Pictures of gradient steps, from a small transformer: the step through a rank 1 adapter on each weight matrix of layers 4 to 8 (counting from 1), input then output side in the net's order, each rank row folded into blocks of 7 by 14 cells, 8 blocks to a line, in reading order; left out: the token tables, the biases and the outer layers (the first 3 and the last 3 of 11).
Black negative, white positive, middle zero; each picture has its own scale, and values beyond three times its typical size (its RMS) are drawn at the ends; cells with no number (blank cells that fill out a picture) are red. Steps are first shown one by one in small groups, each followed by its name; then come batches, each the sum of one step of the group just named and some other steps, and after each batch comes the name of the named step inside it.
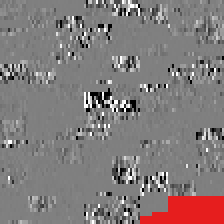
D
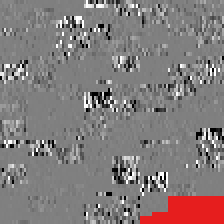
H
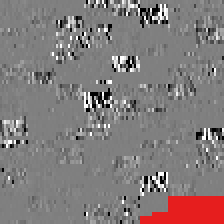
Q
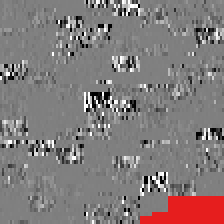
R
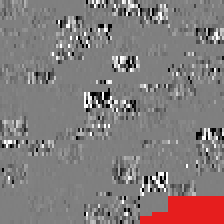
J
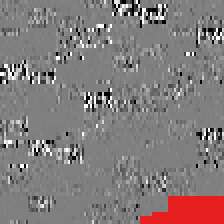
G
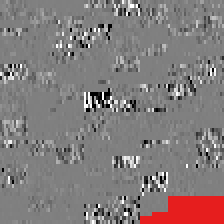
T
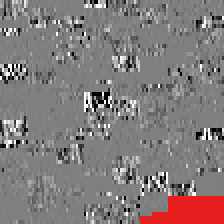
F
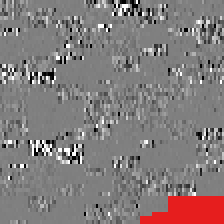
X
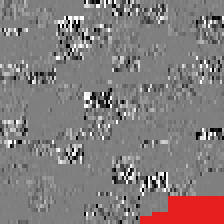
F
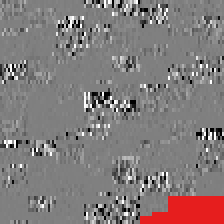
D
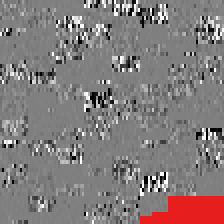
Q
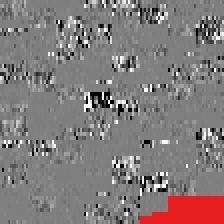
J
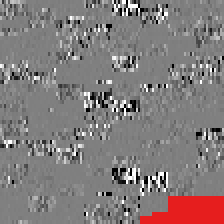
D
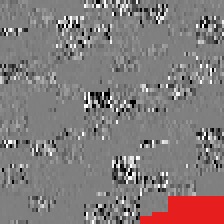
T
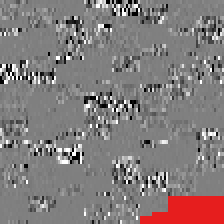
X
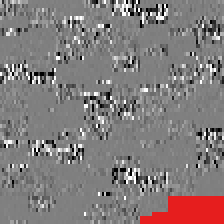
G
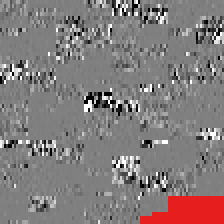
G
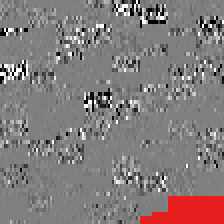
G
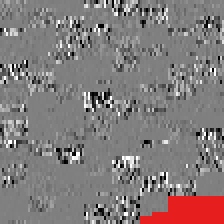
T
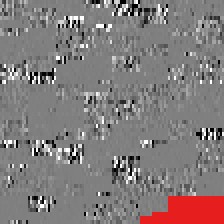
X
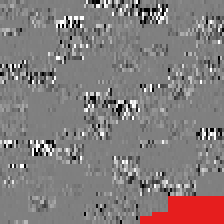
X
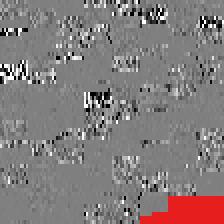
T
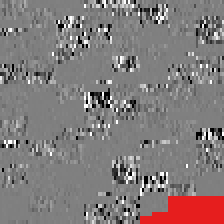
J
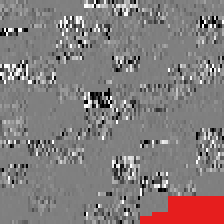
H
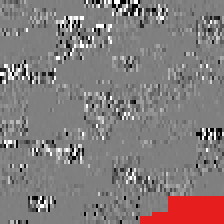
G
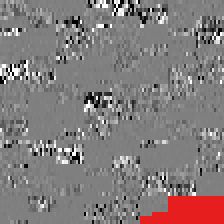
X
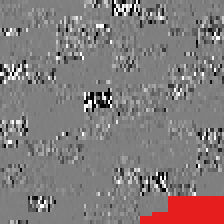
G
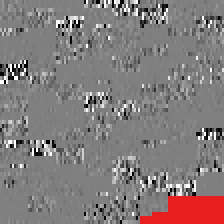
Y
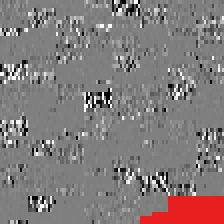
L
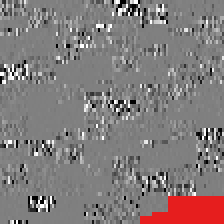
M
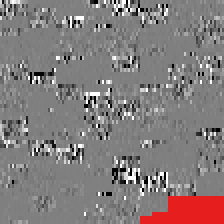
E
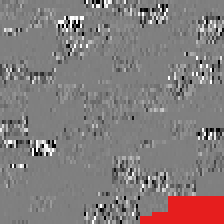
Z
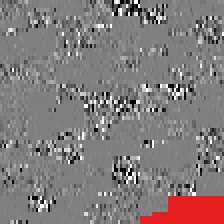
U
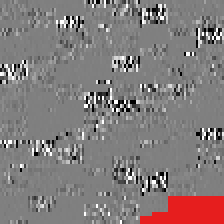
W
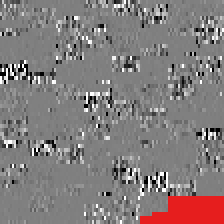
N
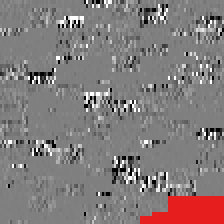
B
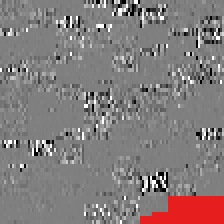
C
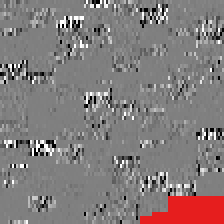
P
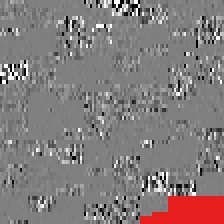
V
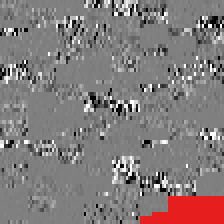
Y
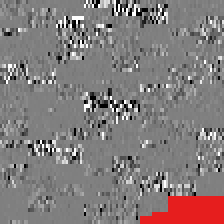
P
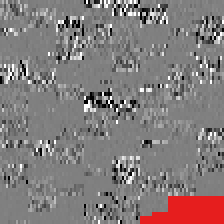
Z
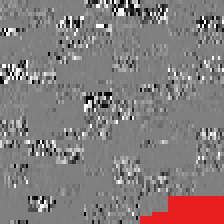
L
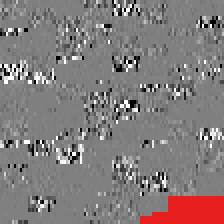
U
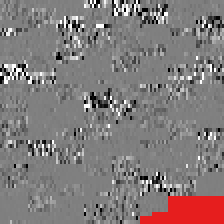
Y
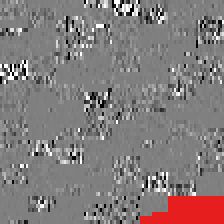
V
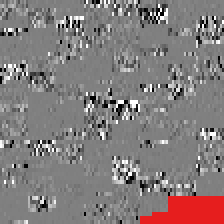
P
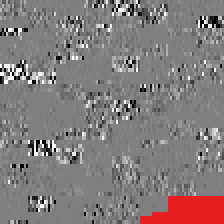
M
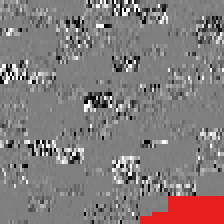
Y
